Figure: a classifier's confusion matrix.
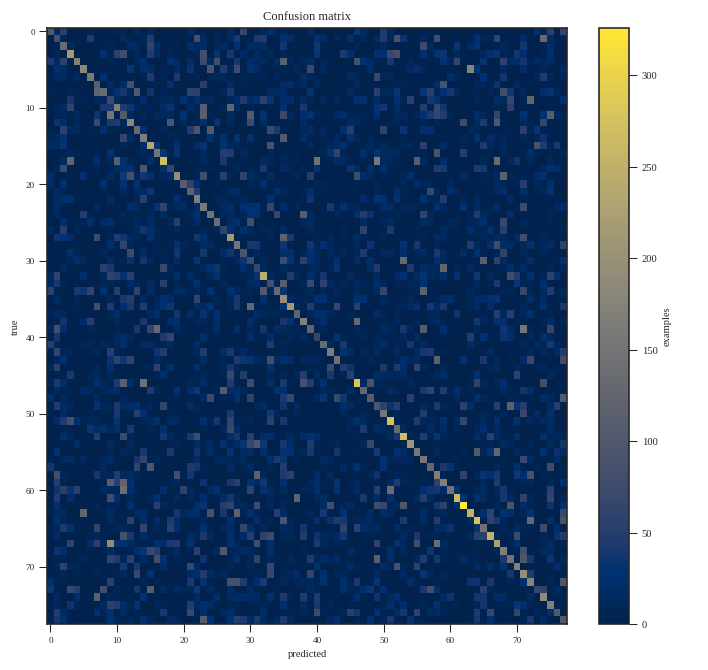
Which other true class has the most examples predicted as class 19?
58
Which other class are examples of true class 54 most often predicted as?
31
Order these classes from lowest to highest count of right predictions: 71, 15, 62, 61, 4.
4, 71, 15, 61, 62
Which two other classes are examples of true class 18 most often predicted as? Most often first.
14, 2
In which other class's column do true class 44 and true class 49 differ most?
69
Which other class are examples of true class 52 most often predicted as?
27
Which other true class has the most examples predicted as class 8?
73
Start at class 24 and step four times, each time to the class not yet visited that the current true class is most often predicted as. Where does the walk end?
35
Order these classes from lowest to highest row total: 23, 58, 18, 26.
26, 18, 23, 58
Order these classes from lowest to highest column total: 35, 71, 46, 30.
46, 30, 71, 35
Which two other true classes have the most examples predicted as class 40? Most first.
17, 76
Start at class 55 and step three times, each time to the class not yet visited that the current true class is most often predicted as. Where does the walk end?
72
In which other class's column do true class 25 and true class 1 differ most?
74
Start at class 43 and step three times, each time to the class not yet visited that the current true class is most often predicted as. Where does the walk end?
59
